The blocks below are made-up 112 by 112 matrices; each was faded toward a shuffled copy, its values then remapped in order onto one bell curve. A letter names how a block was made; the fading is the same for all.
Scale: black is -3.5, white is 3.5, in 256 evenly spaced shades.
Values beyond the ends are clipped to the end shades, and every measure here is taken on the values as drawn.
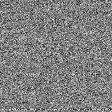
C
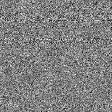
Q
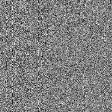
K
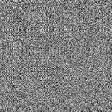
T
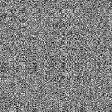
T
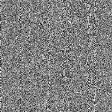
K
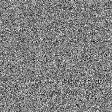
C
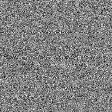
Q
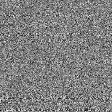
Q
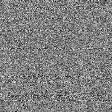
Q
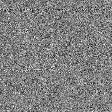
C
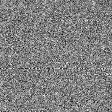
C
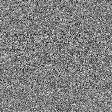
C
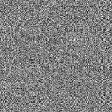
T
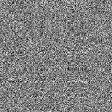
T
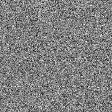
C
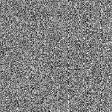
K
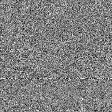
Q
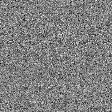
C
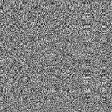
T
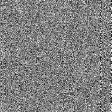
K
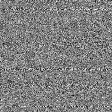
Q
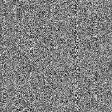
K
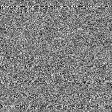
Q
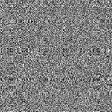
T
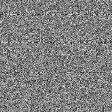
Q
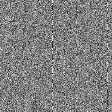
K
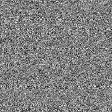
Q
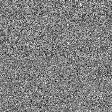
C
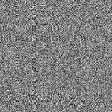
T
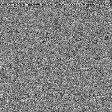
Q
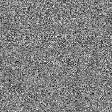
Q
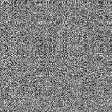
T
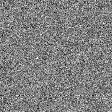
C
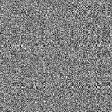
T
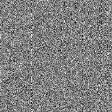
K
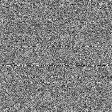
Q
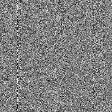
K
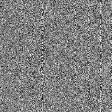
K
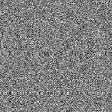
T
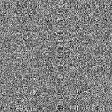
T
